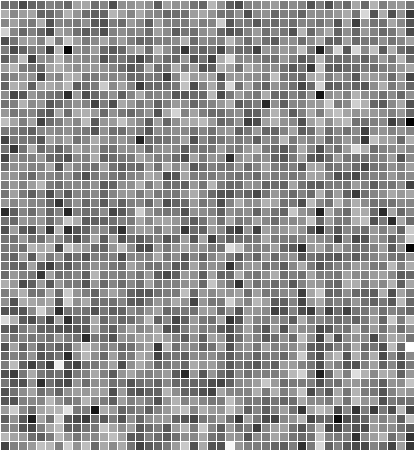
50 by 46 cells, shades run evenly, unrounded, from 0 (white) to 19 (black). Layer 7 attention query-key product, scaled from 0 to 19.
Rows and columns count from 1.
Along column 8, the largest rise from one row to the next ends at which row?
6
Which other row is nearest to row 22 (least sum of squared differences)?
20
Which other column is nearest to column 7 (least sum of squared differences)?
32
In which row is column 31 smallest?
9
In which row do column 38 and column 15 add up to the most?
47
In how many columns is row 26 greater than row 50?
20
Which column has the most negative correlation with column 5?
31
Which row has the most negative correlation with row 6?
33
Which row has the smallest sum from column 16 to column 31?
46
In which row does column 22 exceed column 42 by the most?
16
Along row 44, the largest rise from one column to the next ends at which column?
35
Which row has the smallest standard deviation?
15
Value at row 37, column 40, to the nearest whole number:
6
